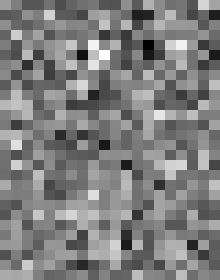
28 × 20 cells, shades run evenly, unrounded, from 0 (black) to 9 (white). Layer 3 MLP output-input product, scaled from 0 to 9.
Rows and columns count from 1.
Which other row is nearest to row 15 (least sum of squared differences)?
4
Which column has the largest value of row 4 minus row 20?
2
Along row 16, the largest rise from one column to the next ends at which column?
19
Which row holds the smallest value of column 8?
6
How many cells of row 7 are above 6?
3
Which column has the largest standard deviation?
9
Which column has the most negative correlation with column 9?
14
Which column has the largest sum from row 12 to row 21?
15
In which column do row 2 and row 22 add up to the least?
13
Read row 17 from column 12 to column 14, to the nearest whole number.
1 4 4
